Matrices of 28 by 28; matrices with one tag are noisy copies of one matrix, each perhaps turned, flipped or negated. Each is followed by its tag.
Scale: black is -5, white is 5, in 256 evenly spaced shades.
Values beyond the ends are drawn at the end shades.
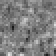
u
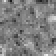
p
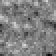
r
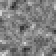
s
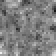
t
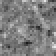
u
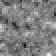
r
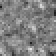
s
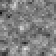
s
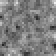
t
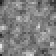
t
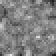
t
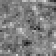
u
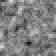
u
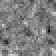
s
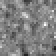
r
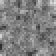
t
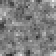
t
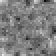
t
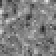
u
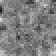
t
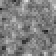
r
